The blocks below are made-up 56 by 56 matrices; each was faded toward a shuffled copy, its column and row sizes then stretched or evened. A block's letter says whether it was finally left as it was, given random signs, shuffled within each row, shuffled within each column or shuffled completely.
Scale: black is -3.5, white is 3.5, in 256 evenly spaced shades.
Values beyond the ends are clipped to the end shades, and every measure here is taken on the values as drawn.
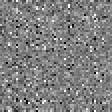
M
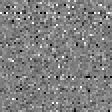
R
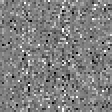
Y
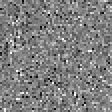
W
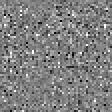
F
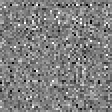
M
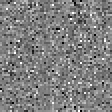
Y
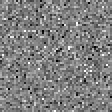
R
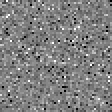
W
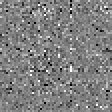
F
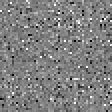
F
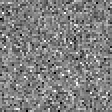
W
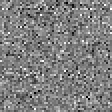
R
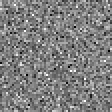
W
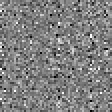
F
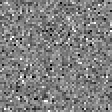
R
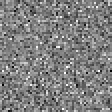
R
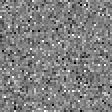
W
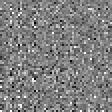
M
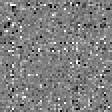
F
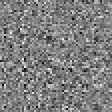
M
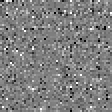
F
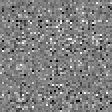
M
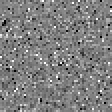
W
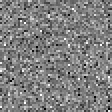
Y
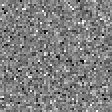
W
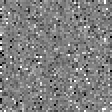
Y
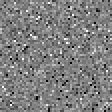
W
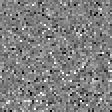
R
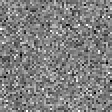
W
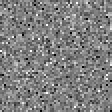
W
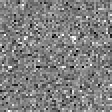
R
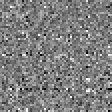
F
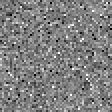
W
